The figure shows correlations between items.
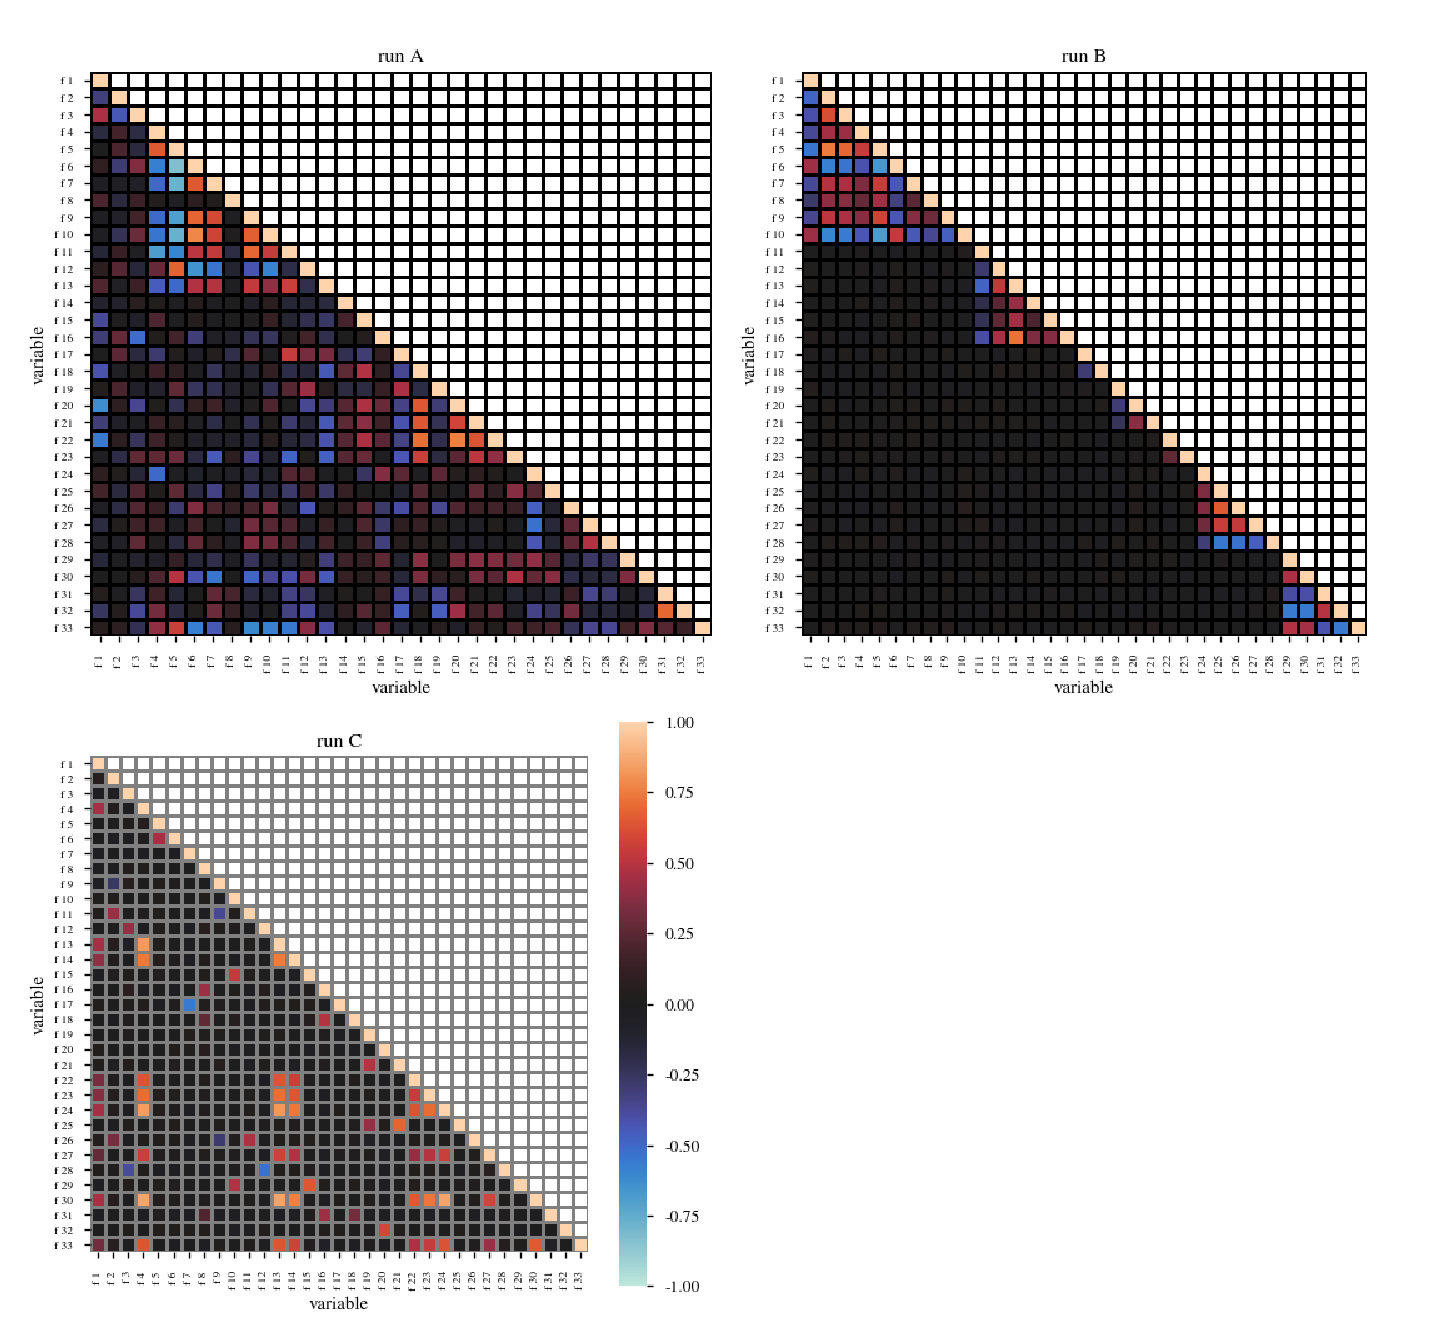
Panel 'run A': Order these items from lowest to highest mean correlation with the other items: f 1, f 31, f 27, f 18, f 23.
f 1, f 31, f 27, f 23, f 18
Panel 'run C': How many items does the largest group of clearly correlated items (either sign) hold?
10
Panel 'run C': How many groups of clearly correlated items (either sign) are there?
9
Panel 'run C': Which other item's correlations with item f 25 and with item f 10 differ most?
f 21
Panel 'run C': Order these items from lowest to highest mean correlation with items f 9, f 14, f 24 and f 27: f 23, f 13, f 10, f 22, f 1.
f 10, f 1, f 22, f 23, f 13
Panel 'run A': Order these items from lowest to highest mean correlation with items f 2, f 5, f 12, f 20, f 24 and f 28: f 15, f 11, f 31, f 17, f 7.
f 7, f 31, f 11, f 15, f 17
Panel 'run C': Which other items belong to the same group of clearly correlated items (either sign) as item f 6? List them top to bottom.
f 5
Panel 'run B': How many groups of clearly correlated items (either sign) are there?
7
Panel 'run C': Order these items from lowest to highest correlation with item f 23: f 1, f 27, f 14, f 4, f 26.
f 26, f 1, f 27, f 14, f 4
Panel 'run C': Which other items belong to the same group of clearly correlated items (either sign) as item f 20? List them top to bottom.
f 32
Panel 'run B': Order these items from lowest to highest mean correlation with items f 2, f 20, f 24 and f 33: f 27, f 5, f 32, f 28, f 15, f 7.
f 32, f 28, f 15, f 27, f 7, f 5
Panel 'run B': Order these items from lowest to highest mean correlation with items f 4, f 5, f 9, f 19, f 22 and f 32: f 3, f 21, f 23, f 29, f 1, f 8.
f 1, f 29, f 21, f 23, f 8, f 3
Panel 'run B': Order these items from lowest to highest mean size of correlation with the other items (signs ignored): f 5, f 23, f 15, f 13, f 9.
f 23, f 15, f 13, f 9, f 5
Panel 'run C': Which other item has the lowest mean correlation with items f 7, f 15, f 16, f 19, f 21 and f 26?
f 17
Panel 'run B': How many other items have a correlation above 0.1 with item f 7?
6
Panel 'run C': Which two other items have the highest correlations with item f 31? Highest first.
f 16, f 18
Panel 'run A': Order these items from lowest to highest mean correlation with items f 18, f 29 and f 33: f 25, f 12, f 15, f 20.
f 12, f 15, f 25, f 20
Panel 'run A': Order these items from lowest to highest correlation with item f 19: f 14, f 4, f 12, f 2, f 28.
f 14, f 4, f 28, f 2, f 12
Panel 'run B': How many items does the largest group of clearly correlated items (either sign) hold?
10
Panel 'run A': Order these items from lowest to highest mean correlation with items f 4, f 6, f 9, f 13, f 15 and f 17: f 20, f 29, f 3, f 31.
f 29, f 31, f 20, f 3
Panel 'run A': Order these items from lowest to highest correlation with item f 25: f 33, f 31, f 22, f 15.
f 31, f 15, f 22, f 33
